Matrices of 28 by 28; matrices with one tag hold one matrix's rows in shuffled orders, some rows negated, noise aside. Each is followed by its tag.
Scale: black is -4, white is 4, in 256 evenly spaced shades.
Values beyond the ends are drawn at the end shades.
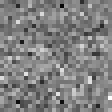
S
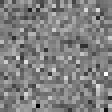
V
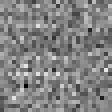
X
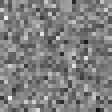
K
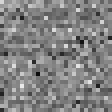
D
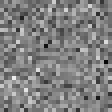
V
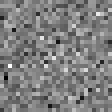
K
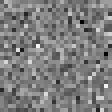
V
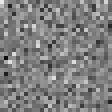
K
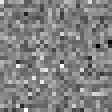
S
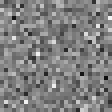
V
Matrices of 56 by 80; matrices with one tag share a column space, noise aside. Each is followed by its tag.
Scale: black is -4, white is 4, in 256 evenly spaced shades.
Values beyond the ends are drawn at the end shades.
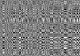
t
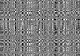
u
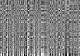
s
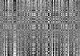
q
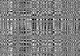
u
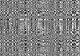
u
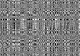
u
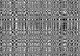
u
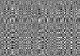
t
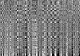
s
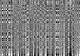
s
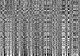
s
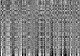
s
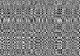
t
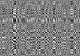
t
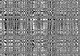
u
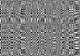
t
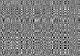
t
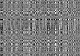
u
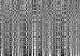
s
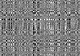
u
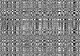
u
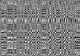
t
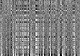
s
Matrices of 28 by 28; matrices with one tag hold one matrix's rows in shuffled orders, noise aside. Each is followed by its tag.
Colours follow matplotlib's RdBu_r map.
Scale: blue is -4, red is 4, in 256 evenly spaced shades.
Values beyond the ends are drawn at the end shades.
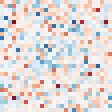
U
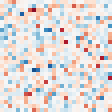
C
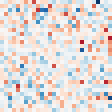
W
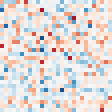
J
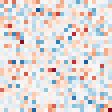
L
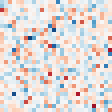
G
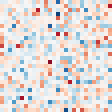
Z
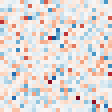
G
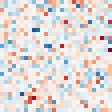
C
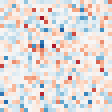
J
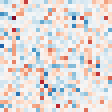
U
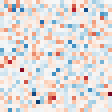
L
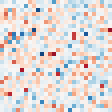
L
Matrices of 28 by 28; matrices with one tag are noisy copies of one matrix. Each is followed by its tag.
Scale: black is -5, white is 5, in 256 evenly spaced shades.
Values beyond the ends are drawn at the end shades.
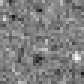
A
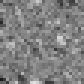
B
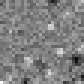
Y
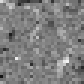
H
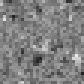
A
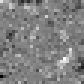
H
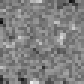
B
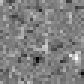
A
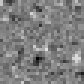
A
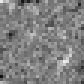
H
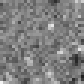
Y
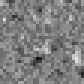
A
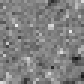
Y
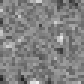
B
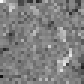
H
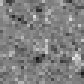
A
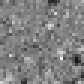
Y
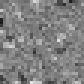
B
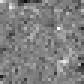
H
